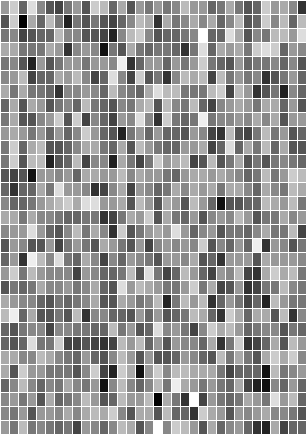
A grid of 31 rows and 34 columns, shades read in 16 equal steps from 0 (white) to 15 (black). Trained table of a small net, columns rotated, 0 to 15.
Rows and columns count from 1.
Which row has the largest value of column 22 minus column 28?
30
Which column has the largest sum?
12
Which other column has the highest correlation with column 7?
34
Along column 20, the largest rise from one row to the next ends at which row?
29
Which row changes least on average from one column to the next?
13
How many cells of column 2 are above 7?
10
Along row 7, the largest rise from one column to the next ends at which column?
26
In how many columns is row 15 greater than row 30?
13
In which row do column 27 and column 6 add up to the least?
2
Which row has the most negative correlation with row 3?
7
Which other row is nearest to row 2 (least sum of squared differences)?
16
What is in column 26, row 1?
5
